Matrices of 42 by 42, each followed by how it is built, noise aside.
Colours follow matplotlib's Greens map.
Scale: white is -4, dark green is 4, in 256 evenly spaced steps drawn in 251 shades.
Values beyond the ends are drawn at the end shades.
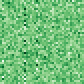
uneven columns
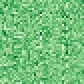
uneven columns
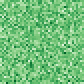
repeating rows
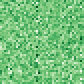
uneven columns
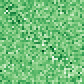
banded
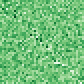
banded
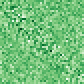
banded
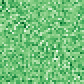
banded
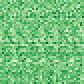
repeating columns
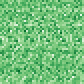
repeating columns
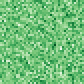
repeating rows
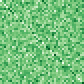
diagonal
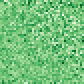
upper triangular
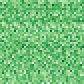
repeating columns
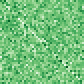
diagonal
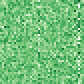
uneven columns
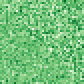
upper triangular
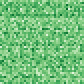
repeating columns
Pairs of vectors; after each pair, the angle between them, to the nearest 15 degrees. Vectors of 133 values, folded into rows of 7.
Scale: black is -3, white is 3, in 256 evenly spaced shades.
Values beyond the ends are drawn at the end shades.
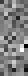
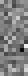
165 degrees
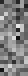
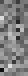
30 degrees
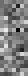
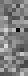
15 degrees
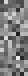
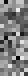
150 degrees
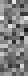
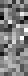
150 degrees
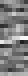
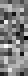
120 degrees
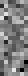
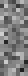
30 degrees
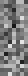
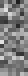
90 degrees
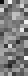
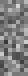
90 degrees
